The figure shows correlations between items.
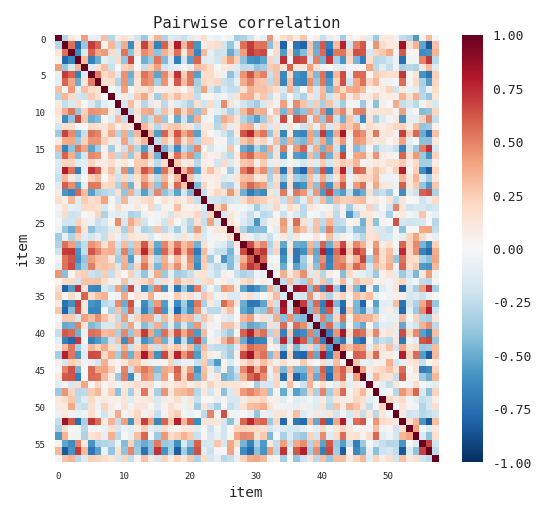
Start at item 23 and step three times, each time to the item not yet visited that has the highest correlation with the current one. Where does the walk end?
36
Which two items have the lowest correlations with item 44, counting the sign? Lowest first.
24, 23
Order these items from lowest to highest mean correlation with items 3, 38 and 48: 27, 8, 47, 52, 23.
23, 52, 8, 27, 47
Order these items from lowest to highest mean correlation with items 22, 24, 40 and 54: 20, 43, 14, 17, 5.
17, 14, 5, 20, 43
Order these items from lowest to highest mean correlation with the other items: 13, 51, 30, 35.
51, 30, 35, 13
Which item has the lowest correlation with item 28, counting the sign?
56
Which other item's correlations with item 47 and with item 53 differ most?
4
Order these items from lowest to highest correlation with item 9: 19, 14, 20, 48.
48, 20, 19, 14
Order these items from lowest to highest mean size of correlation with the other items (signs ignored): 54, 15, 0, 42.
0, 54, 42, 15
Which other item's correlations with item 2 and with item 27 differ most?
41
